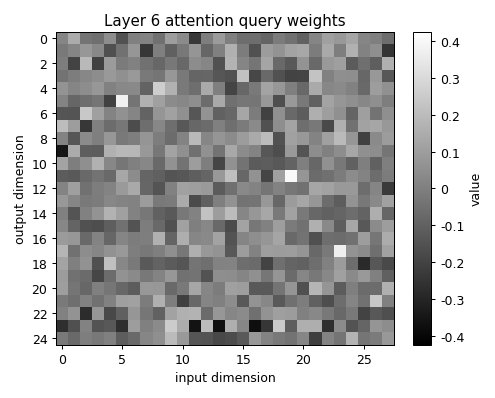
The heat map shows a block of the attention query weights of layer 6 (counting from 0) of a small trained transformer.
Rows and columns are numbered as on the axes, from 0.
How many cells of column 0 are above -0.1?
21
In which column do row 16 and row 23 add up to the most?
18
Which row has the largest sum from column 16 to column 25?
17
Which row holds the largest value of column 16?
8
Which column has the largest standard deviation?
11
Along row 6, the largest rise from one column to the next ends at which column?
2
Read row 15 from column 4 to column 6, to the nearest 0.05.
-0.1 -0.05 -0.15
